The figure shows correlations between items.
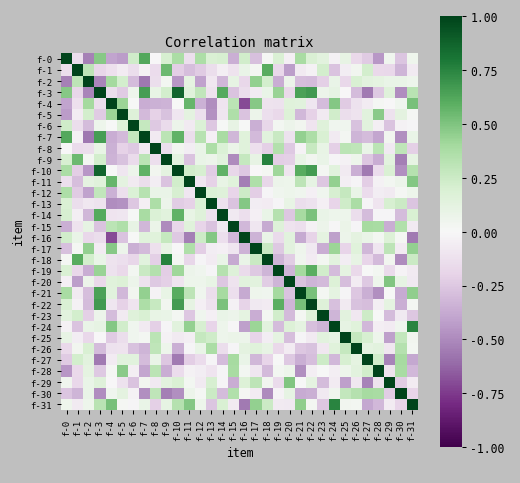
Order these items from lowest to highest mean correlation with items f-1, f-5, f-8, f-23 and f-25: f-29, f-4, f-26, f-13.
f-29, f-4, f-13, f-26
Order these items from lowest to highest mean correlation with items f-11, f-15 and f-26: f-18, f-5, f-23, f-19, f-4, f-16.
f-16, f-18, f-23, f-19, f-5, f-4
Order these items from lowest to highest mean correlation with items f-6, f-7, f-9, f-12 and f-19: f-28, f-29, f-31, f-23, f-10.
f-28, f-29, f-31, f-23, f-10
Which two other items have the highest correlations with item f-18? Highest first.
f-9, f-1
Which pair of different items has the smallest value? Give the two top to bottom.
f-4, f-16
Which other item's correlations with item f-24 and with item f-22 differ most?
f-19
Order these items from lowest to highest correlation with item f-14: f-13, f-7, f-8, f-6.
f-13, f-6, f-8, f-7
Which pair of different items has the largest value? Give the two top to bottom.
f-3, f-10
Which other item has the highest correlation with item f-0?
f-7
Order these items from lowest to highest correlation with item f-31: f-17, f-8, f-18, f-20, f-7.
f-8, f-20, f-7, f-18, f-17
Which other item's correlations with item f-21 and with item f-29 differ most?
f-20
